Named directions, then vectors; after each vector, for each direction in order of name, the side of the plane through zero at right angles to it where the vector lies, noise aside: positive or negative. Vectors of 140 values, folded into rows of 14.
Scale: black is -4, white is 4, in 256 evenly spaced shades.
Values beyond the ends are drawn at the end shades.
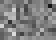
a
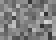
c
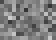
positive, negative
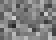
positive, negative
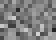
positive, negative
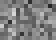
positive, positive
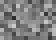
negative, positive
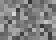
positive, positive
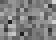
positive, positive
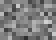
negative, positive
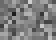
negative, negative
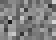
positive, positive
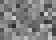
positive, negative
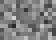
positive, negative
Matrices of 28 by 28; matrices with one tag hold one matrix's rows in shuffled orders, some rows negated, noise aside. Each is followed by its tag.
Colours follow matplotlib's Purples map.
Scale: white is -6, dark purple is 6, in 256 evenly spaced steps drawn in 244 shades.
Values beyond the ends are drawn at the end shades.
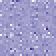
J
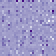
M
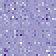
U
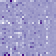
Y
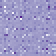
U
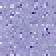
J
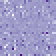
U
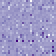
M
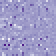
Y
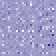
M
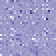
J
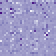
J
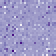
U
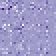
Y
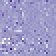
Y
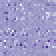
U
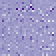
M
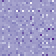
M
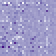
Y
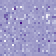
U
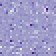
J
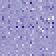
M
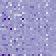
Y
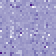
J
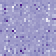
U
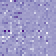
Y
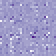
J
